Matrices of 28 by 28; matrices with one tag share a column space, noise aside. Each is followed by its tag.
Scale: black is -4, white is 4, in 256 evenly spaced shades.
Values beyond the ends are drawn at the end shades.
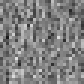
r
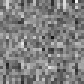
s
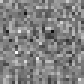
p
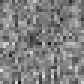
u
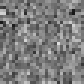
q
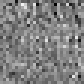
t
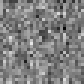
p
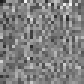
t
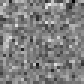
t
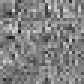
p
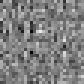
p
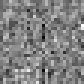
r
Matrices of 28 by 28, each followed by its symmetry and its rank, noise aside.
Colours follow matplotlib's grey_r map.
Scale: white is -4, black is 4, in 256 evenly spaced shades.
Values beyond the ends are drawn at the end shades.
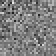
symmetric, rank seven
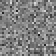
no symmetry, rank seven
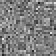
antisymmetric, rank six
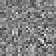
no symmetry, rank six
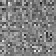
antisymmetric, rank six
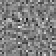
antisymmetric, rank six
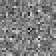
symmetric, rank five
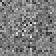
symmetric, rank seven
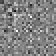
symmetric, rank six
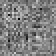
symmetric, rank five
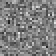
no symmetry, rank seven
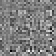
antisymmetric, rank six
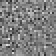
antisymmetric, rank six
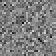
symmetric, rank six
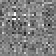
no symmetry, rank five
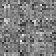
no symmetry, rank seven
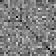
symmetric, rank seven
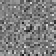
symmetric, rank six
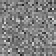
antisymmetric, rank six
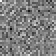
symmetric, rank seven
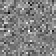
no symmetry, rank six
